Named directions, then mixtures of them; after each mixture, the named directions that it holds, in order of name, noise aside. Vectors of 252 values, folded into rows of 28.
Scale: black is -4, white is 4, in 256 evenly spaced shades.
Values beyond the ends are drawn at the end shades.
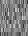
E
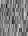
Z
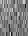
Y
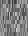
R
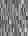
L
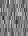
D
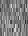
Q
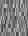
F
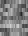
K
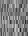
L, Q.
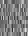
L.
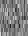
E, Z.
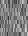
E, L, R.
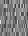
F.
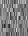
F, R, Y.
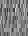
E, F, Z.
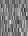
D, L.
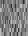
Q, Y.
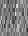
F, R, Z.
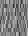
F.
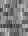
K.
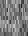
E, K, L.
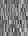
L.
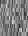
Z.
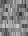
K.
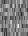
F, K, Q.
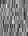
Z.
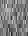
Y, Z.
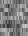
K.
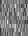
D, E, Q.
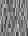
F.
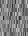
D, L, R.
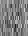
D, Q.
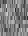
E, K, Z.
